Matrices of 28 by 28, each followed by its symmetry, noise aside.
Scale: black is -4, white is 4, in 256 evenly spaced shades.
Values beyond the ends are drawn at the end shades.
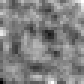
symmetric across the other diagonal.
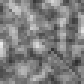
no symmetry.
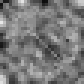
symmetric.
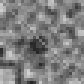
symmetric across the other diagonal.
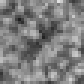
symmetric.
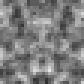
mirrored left to right.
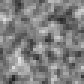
antisymmetric.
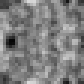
mirrored top to bottom.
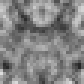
mirrored left to right.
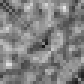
symmetric.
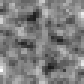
same after a half turn.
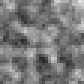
symmetric across the other diagonal.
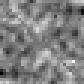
same after a half turn.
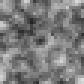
symmetric.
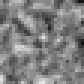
antisymmetric.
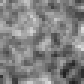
symmetric.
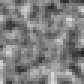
antisymmetric.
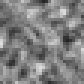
antisymmetric.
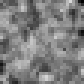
no symmetry.
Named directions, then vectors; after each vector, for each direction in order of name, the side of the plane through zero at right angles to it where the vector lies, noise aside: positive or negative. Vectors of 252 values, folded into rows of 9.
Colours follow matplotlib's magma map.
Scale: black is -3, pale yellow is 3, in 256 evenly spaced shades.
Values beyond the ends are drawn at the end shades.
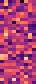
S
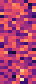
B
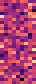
negative, negative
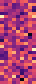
negative, negative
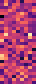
positive, positive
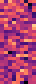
positive, negative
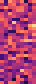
positive, negative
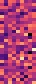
negative, negative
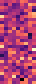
negative, negative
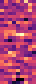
negative, positive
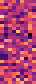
negative, negative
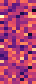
negative, negative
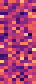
negative, negative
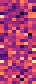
negative, negative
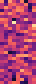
positive, negative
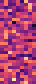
negative, positive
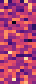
negative, positive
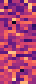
negative, positive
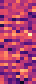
positive, positive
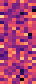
negative, negative
